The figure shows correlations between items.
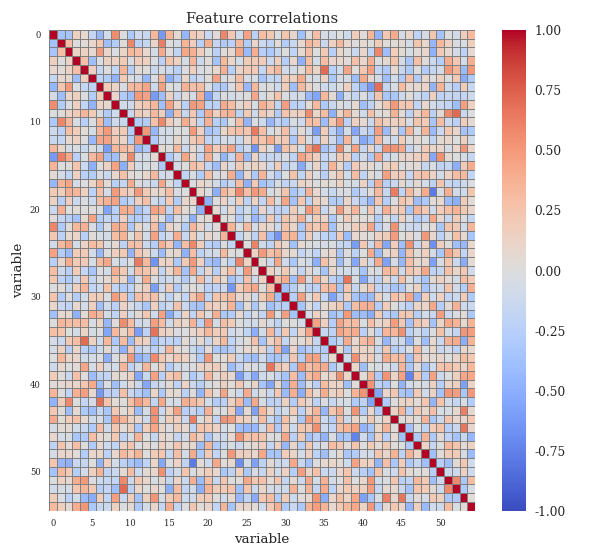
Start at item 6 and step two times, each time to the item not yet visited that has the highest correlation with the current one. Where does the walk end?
2
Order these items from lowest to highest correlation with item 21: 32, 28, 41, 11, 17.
11, 17, 41, 28, 32
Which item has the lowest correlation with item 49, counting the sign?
18
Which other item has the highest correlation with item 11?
26
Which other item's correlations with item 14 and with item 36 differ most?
32
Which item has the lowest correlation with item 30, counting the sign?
36
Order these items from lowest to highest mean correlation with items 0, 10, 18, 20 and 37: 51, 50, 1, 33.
50, 51, 1, 33
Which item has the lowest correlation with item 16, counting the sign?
24
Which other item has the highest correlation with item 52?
9
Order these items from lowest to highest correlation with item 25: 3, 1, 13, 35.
1, 13, 35, 3
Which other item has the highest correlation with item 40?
41
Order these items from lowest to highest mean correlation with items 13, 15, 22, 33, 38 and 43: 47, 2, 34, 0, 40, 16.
40, 2, 47, 16, 0, 34
